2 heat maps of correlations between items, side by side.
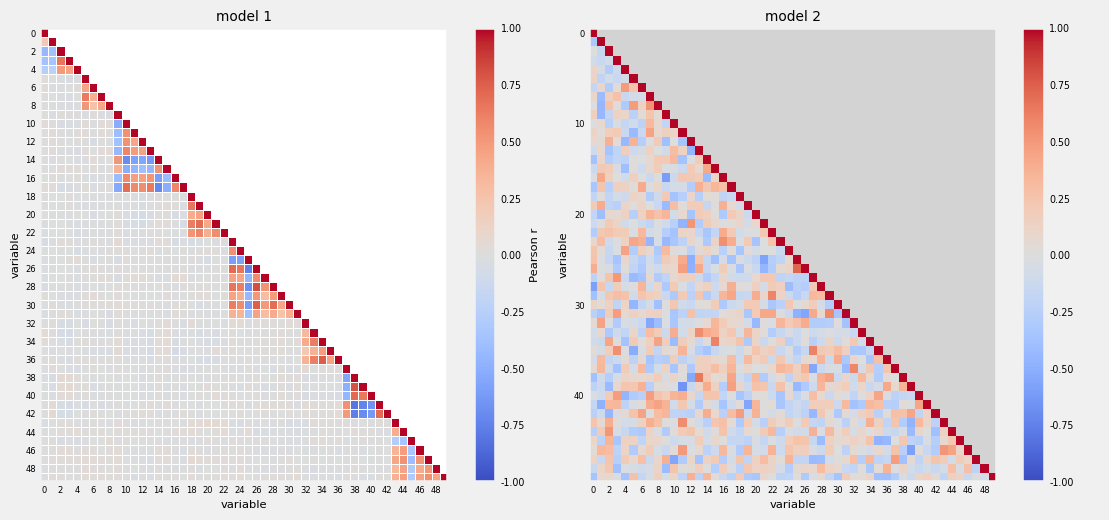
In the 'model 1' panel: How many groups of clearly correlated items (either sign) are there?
8
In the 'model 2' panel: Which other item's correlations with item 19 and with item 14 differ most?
16
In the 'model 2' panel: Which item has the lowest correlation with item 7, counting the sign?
32
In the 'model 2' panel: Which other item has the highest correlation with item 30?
36
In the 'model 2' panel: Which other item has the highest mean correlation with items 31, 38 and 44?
29
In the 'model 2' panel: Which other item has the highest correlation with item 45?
2
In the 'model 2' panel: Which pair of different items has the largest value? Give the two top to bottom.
25, 26
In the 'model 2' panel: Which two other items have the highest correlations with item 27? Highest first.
35, 3
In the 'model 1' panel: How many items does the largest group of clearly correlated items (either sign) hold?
9
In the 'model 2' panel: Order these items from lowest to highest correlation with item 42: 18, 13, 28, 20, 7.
7, 13, 28, 20, 18
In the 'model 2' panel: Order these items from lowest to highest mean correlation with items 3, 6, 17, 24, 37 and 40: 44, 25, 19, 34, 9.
25, 44, 19, 34, 9
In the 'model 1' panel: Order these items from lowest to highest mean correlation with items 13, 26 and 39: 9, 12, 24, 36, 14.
14, 9, 36, 12, 24
